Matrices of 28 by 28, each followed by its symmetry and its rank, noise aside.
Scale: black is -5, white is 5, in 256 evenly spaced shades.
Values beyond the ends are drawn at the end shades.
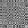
symmetric, rank two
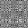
no symmetry, rank three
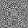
no symmetry, rank three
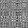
no symmetry, rank three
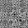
symmetric, rank four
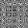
no symmetry, rank three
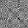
symmetric, rank three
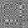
symmetric, rank two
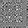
symmetric, rank four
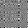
no symmetry, rank two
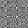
symmetric, rank two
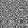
no symmetry, rank four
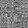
no symmetry, rank four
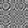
symmetric, rank two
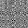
no symmetry, rank four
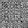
symmetric, rank four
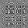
no symmetry, rank three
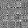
no symmetry, rank four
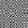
no symmetry, rank two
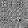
symmetric, rank three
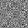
no symmetry, rank four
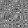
no symmetry, rank four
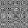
no symmetry, rank three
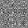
no symmetry, rank four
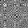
symmetric, rank three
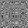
no symmetry, rank three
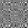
no symmetry, rank two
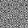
no symmetry, rank three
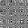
symmetric, rank three
